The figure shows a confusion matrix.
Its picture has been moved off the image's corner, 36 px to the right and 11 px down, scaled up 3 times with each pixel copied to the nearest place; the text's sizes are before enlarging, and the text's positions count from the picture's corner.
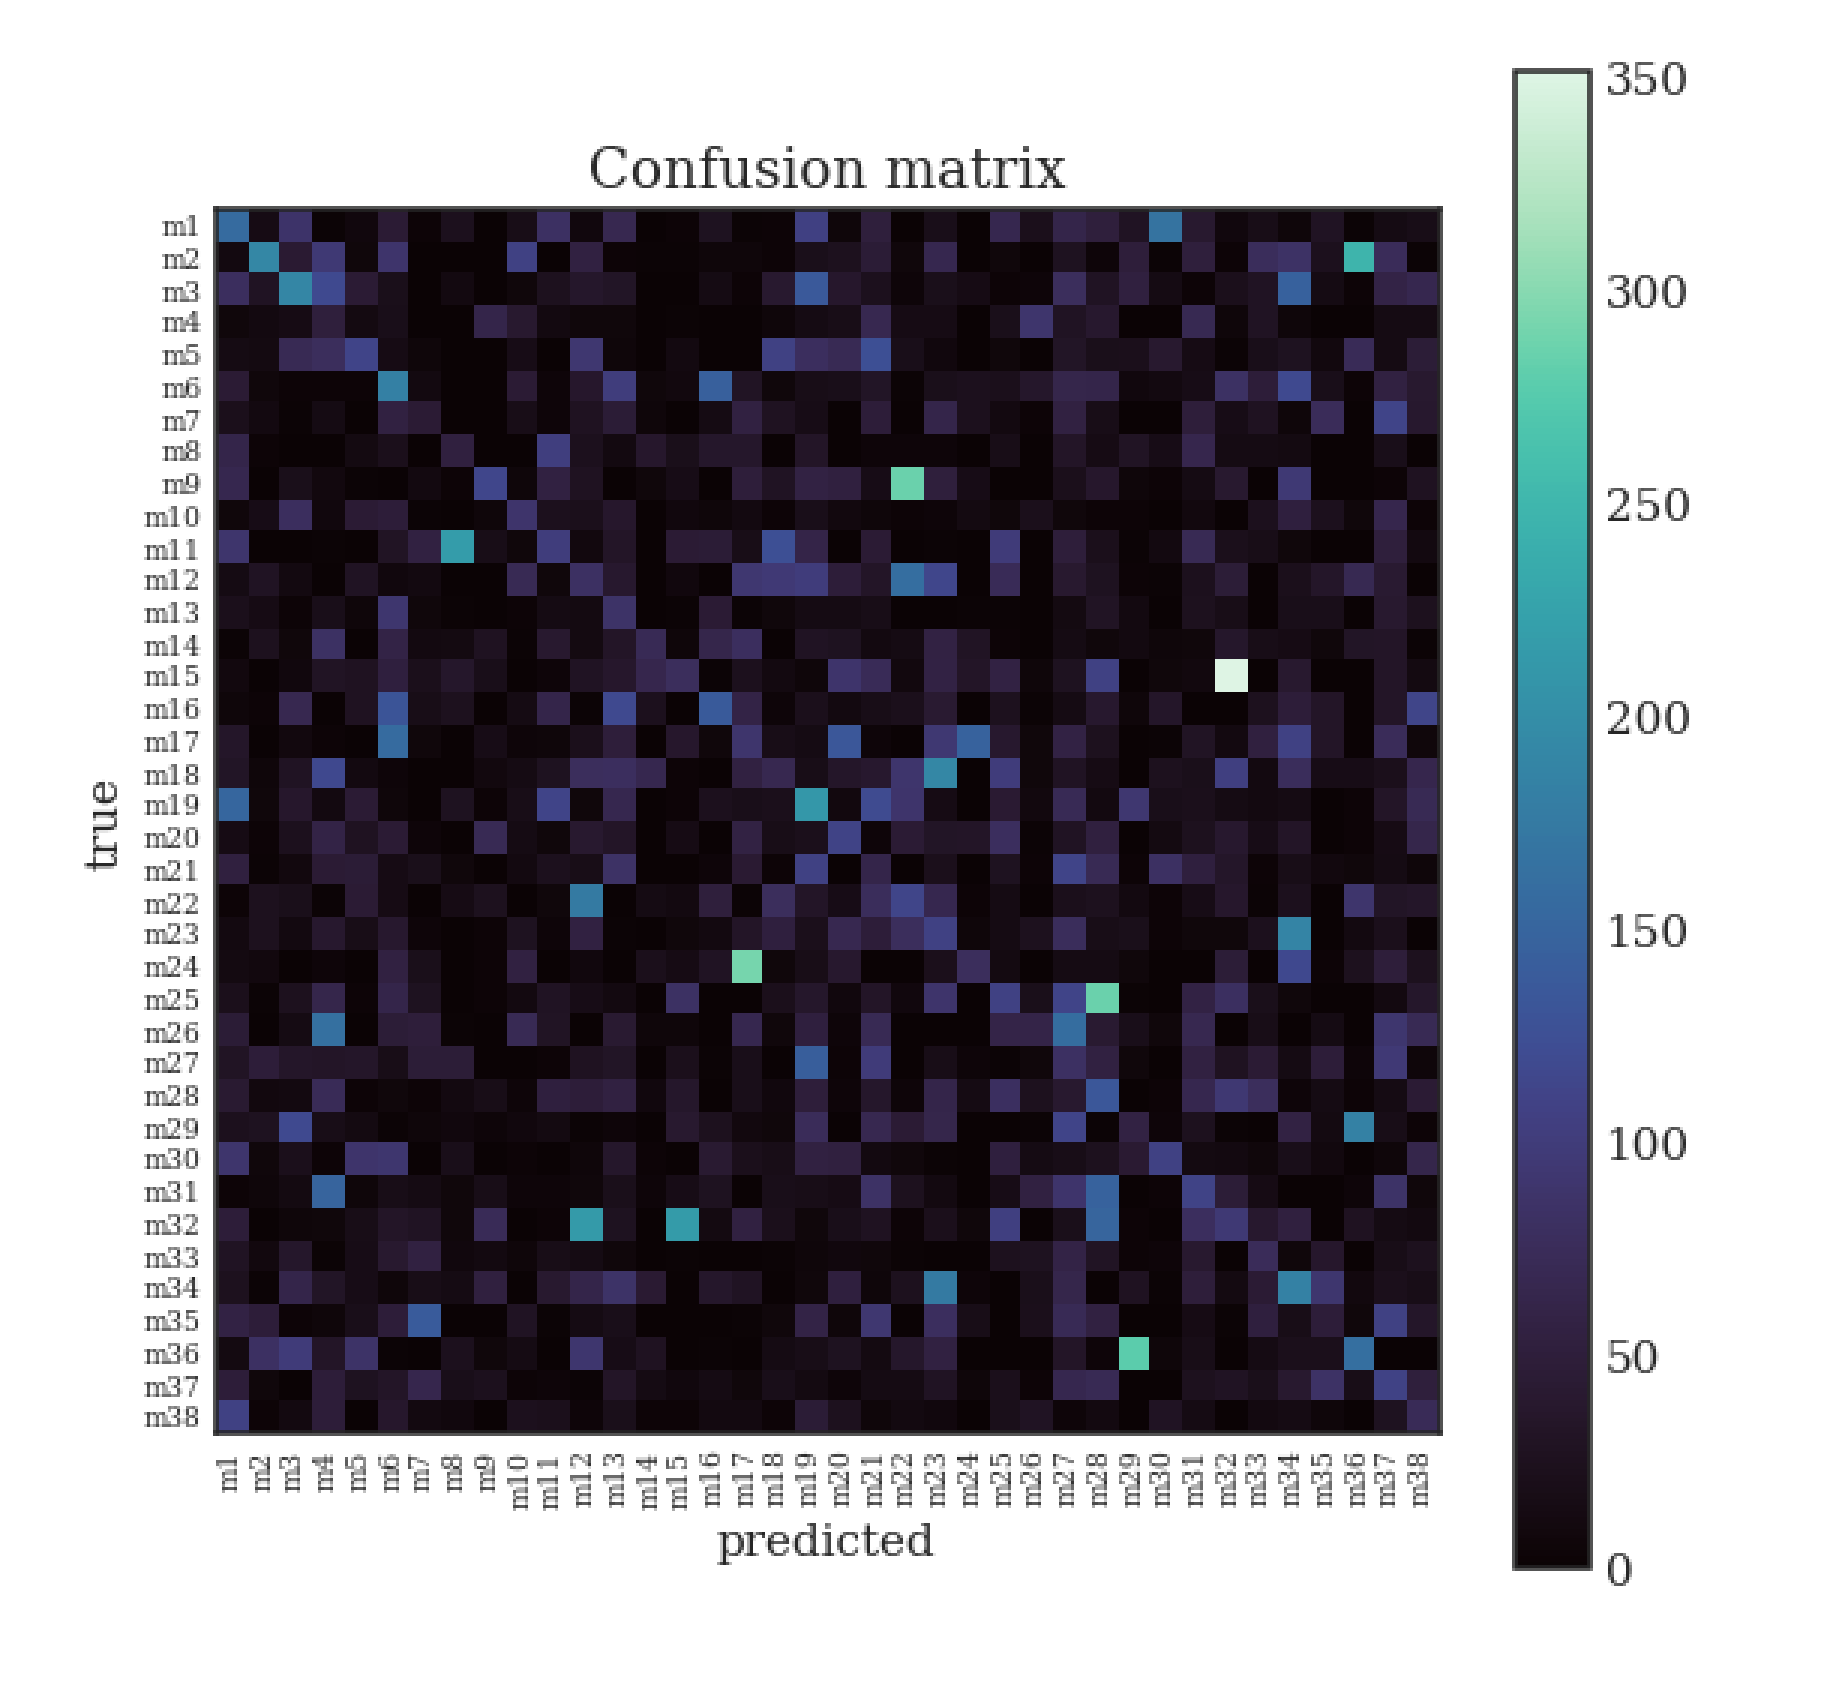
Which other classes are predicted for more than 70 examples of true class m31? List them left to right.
m4, m21, m27, m28, m37
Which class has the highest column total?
m27
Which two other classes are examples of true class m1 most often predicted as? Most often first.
m30, m19
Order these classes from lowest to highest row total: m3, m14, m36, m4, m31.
m4, m14, m31, m36, m3
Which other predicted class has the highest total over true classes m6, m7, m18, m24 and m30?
m17
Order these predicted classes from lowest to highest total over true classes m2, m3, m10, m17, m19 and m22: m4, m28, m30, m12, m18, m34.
m30, m28, m18, m4, m12, m34
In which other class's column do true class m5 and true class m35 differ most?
m7
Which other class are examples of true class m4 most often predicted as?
m26
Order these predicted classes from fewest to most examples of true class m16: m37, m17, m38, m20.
m20, m37, m17, m38
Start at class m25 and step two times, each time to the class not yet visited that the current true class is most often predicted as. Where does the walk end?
m32
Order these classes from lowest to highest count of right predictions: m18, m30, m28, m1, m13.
m18, m13, m30, m28, m1
